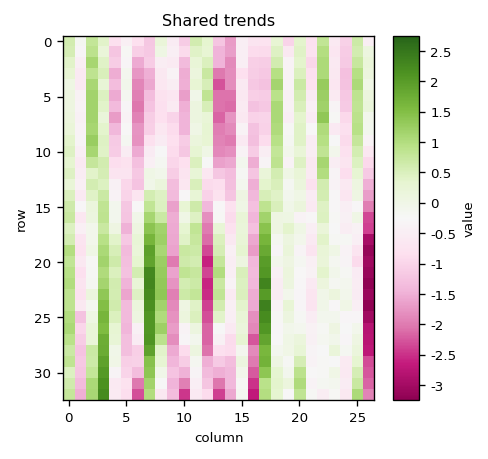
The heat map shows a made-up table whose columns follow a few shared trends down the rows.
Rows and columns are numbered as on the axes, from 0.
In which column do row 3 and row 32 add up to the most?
3
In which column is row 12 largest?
22
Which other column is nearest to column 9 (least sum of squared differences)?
5
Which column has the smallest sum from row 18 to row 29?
26
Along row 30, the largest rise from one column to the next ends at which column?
17
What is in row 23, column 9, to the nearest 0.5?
-2
